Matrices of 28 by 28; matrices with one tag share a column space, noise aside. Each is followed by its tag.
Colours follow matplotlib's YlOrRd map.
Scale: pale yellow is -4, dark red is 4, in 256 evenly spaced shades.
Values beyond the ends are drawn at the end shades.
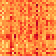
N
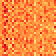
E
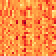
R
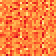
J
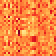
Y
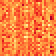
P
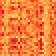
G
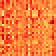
R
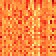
R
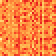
E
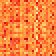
E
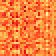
J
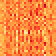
Y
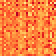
J
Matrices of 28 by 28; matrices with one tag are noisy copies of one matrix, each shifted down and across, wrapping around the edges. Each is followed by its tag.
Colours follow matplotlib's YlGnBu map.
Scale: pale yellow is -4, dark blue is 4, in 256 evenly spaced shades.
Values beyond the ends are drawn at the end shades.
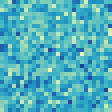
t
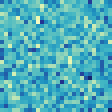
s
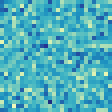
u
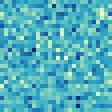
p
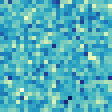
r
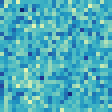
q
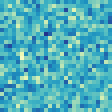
u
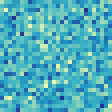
q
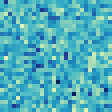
p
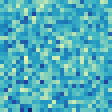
p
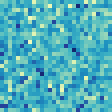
t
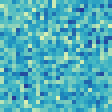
r
